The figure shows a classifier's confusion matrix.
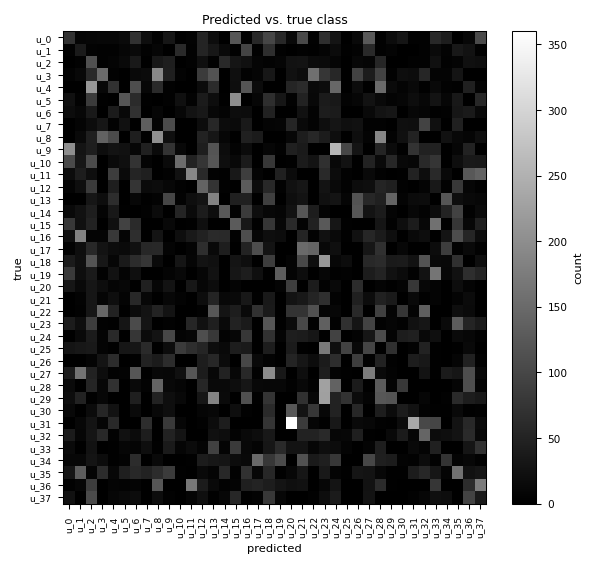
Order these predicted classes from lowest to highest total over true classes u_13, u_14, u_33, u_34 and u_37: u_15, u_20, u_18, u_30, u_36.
u_30, u_20, u_36, u_15, u_18
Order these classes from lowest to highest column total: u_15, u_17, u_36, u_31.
u_17, u_31, u_15, u_36
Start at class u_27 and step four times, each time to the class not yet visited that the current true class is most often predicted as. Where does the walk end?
u_1
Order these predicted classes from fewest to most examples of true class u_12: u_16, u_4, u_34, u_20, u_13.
u_34, u_20, u_4, u_13, u_16
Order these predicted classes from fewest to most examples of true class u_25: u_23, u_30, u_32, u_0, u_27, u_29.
u_30, u_0, u_32, u_29, u_27, u_23
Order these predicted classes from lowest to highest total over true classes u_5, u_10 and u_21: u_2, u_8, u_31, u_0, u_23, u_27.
u_8, u_31, u_27, u_0, u_23, u_2
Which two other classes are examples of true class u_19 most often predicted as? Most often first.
u_33, u_0
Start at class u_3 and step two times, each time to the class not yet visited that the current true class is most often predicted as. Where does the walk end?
u_28
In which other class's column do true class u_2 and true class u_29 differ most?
u_23
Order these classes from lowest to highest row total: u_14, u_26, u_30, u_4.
u_30, u_26, u_14, u_4
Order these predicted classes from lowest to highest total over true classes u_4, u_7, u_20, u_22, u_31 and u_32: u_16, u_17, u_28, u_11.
u_11, u_17, u_16, u_28
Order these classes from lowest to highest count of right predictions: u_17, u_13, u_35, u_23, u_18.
u_18, u_17, u_23, u_35, u_13
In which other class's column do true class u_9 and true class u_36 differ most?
u_24
